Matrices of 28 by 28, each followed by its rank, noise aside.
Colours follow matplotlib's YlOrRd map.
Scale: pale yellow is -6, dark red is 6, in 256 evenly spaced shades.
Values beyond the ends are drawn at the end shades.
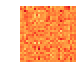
four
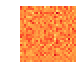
five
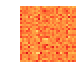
four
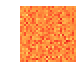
six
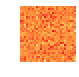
seven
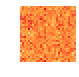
six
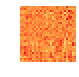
five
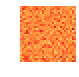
eight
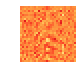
five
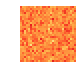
eight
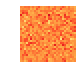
seven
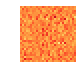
five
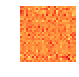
four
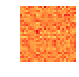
four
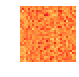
six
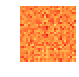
seven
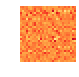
four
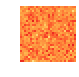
seven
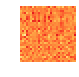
six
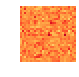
six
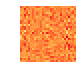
six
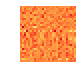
four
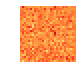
eight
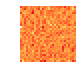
six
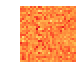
eight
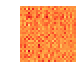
four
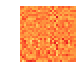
four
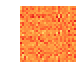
five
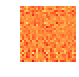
four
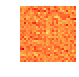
eight
